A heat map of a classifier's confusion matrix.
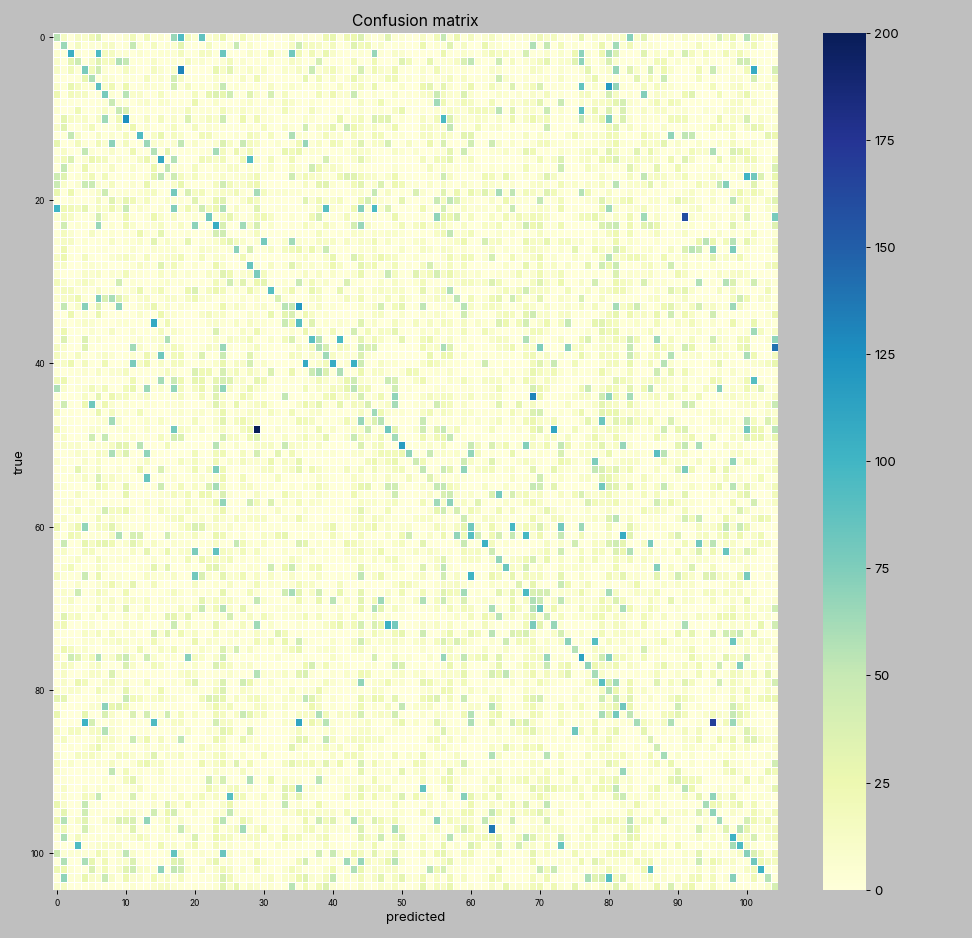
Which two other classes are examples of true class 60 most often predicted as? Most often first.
66, 73
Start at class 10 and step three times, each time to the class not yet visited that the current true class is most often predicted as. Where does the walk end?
69
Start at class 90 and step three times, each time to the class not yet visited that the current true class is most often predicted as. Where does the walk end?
85
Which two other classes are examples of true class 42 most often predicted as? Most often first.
101, 15
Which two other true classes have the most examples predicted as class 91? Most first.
22, 53
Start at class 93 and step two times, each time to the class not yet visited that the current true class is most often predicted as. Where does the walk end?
30
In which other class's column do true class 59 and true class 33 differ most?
35
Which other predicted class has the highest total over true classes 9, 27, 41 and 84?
95
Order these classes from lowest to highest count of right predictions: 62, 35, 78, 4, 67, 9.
67, 9, 78, 4, 35, 62
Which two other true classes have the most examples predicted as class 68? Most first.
61, 50
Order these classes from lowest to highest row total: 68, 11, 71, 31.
11, 71, 31, 68
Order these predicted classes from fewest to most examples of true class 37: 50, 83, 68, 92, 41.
92, 50, 83, 68, 41
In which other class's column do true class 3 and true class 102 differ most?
86
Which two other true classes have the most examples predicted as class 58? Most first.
61, 32
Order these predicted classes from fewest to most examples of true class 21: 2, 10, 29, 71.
71, 2, 29, 10
